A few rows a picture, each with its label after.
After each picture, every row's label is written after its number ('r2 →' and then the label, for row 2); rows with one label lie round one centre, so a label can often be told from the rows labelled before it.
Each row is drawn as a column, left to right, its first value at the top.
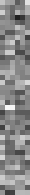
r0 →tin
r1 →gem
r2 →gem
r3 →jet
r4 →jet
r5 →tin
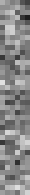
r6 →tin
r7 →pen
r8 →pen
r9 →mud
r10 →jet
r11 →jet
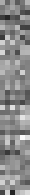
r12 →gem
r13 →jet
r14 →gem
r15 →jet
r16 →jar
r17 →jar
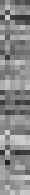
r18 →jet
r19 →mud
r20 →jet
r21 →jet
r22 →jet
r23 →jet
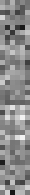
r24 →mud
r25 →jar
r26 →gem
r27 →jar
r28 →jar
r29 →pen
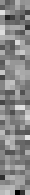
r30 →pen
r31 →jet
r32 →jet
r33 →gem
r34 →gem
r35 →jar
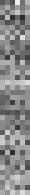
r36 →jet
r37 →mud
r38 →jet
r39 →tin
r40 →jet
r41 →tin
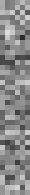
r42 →tin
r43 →pen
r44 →pen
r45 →mud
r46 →tin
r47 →mud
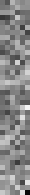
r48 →jet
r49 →jet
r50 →tin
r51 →mud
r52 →jar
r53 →gem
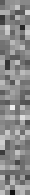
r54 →jet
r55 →pen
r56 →gem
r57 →mud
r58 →jar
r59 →pen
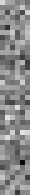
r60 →tin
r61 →jar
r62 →pen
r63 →gem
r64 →mud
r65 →pen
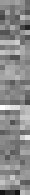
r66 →gem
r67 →gem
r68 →gem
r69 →gem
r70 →jar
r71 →jar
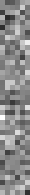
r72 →jar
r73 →jet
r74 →jet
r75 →pen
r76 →mud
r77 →gem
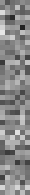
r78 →pen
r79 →jet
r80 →jet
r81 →mud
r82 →jar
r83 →mud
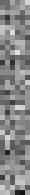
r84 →pen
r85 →jet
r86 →pen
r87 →gem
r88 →gem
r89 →tin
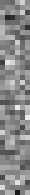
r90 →pen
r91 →jet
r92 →jet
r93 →gem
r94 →tin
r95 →jar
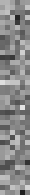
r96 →tin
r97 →tin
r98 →mud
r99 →jet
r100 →gem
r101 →mud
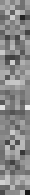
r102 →gem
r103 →tin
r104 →mud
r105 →tin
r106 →jet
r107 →gem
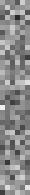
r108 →gem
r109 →mud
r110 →pen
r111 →jet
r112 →tin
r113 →mud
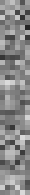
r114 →mud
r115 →tin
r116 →tin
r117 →mud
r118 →jet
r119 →jar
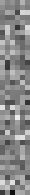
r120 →gem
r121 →pen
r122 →gem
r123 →jar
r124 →tin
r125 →pen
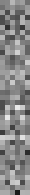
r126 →jet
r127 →jar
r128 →tin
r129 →gem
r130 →jar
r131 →jet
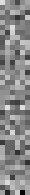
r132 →tin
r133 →gem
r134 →pen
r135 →jet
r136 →gem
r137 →mud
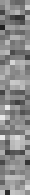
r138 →jar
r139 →gem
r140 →jet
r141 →jet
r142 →jet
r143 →mud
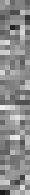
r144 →gem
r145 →gem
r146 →jar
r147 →jar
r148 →pen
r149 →jet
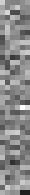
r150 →tin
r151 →pen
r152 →mud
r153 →mud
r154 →gem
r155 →gem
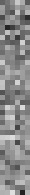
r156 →jet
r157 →jar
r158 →jar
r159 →tin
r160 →gem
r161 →jet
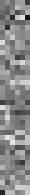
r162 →gem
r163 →jar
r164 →jet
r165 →mud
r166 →mud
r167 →jet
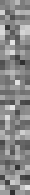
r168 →pen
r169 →jar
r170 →gem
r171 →tin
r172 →pen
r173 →pen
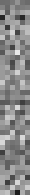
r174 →jet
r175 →jar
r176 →pen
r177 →gem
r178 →jet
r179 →pen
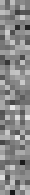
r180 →tin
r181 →pen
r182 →gem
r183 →jar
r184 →mud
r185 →jar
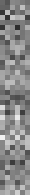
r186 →jar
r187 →jet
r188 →mud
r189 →jar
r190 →mud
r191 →jet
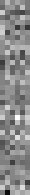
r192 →pen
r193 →gem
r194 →mud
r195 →jar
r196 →mud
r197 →jar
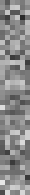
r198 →gem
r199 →jet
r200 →mud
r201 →mud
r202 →jet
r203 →pen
